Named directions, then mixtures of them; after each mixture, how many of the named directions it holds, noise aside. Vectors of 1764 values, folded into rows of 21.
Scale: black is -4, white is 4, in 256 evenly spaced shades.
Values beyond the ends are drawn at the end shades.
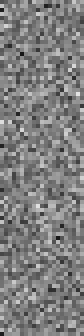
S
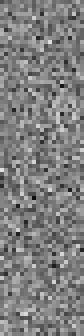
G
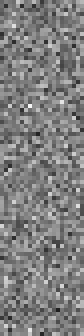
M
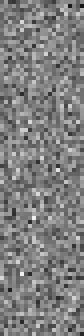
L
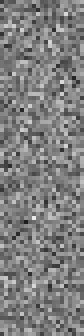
four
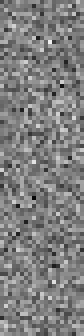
two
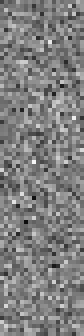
two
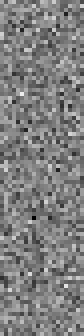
two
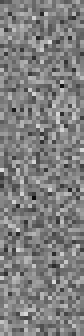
one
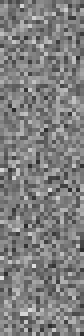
three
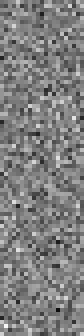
four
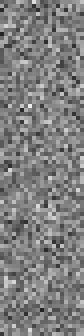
two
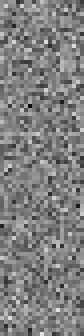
one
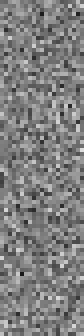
two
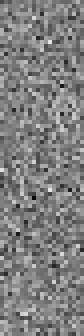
one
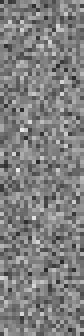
four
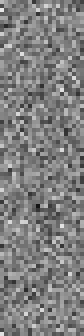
two
